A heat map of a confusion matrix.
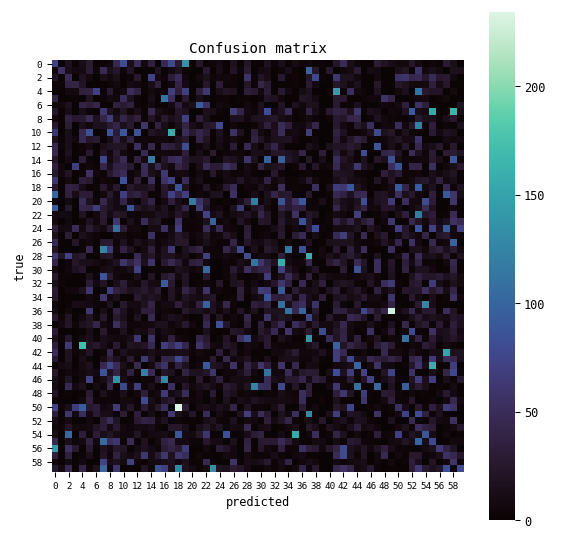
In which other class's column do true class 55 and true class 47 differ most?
29
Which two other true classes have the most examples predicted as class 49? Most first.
36, 14
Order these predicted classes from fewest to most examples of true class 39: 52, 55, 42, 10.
10, 42, 55, 52
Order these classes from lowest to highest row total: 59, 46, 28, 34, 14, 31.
31, 34, 28, 46, 14, 59
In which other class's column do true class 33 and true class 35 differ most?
54
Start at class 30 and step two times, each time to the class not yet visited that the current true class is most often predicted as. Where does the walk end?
53
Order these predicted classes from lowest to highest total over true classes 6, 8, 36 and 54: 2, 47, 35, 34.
47, 34, 2, 35
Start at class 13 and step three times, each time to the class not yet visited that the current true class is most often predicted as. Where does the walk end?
7
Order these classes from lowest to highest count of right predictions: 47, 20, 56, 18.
56, 18, 47, 20
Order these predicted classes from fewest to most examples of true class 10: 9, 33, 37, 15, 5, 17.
15, 9, 33, 37, 5, 17
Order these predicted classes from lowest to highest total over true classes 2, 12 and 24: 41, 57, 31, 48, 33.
48, 31, 33, 41, 57
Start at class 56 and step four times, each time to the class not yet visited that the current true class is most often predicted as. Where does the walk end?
42
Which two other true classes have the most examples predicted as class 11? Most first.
21, 58
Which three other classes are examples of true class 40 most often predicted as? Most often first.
37, 51, 28
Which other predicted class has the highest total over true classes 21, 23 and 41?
4
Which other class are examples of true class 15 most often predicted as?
50
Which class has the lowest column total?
1
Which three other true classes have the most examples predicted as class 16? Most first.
46, 5, 32
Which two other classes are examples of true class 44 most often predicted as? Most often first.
55, 22
